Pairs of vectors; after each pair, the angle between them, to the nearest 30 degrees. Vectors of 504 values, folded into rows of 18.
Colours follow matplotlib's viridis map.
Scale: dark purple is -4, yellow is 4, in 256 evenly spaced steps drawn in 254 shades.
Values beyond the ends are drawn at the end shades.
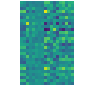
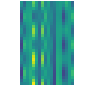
90 degrees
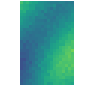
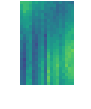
30 degrees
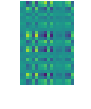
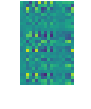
30 degrees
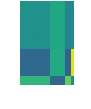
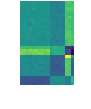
120 degrees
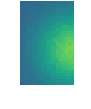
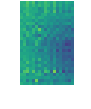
150 degrees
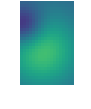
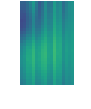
30 degrees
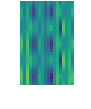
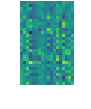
60 degrees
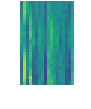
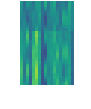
120 degrees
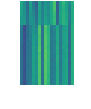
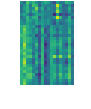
150 degrees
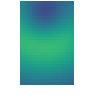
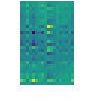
120 degrees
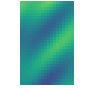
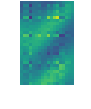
150 degrees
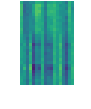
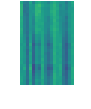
30 degrees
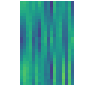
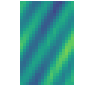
90 degrees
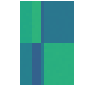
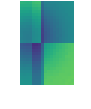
30 degrees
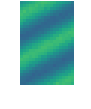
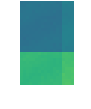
90 degrees
